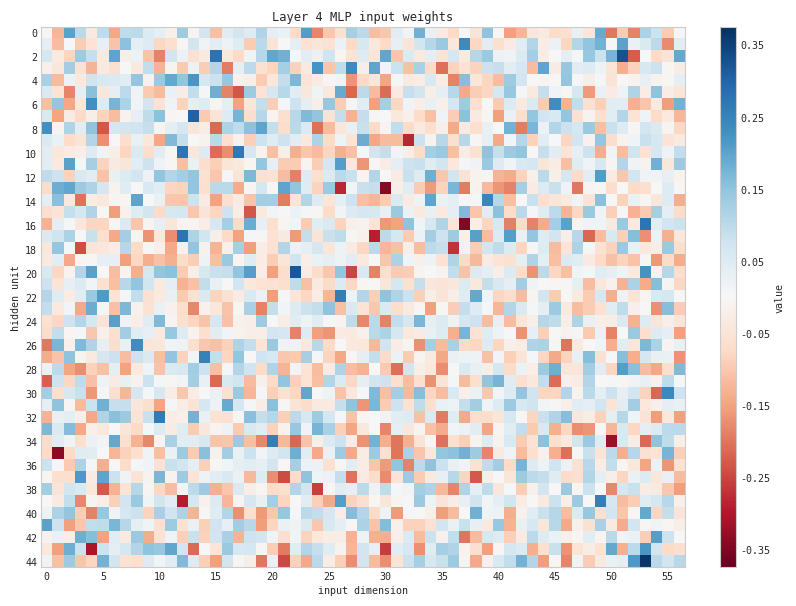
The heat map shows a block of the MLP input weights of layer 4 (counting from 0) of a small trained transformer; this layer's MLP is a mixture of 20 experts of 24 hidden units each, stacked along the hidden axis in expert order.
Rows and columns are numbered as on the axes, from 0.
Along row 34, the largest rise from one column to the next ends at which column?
20
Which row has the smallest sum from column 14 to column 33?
44
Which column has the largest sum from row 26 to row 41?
48
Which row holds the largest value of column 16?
31
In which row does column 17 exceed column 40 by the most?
7
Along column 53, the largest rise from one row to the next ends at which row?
16
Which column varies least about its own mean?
47
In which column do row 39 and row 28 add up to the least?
3
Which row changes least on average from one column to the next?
19
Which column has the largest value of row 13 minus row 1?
1
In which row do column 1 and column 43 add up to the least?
35
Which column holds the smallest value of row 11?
28
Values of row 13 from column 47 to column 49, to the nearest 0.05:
-0.2 0 0
